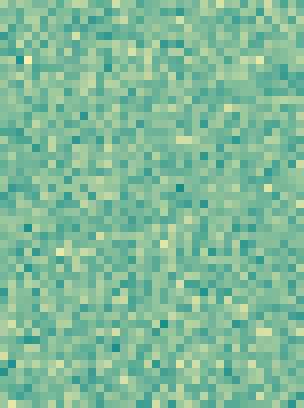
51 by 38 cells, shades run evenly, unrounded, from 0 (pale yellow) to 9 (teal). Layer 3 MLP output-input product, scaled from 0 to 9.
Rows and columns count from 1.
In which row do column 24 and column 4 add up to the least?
8
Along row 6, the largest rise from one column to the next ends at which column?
21
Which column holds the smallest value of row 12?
11
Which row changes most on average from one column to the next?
46
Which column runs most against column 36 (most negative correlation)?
30
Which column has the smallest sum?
7
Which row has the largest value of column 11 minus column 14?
15
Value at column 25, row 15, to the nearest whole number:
4
